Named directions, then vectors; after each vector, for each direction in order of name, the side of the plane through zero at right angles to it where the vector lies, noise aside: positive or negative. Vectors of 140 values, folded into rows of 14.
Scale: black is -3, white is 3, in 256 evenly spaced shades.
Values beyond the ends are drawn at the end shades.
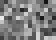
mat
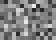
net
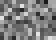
positive, negative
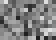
negative, negative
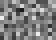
positive, negative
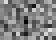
negative, negative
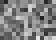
positive, positive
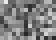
negative, negative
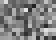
negative, negative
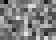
positive, positive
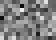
negative, positive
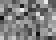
negative, positive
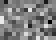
positive, positive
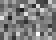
positive, negative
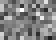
negative, positive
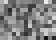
negative, negative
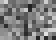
negative, negative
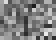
negative, negative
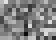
negative, negative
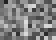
positive, positive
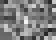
positive, positive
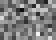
positive, negative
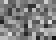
negative, negative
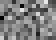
negative, positive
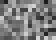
positive, positive
